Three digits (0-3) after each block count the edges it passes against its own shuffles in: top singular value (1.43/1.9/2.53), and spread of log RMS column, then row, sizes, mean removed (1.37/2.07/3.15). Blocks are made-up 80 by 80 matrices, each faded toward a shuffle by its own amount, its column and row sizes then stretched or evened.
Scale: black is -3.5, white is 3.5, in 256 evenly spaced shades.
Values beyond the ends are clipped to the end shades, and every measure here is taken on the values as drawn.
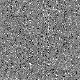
0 2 0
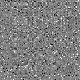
2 0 0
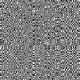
3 2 0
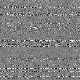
2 0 3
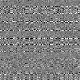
3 0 3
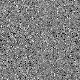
0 1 1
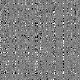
2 3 2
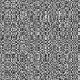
3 3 0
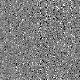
1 2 0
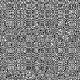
3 1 0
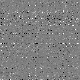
0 1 2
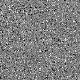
0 1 1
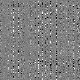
1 3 1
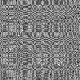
3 0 1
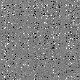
0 2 2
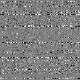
2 1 3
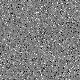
0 0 0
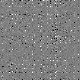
1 2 2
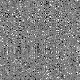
2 1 0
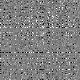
2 2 3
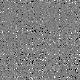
0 2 2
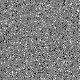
0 1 0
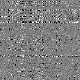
2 2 3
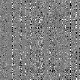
2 3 1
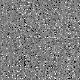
1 2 1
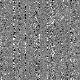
0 3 0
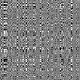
3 3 2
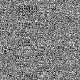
2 1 1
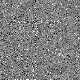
0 1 1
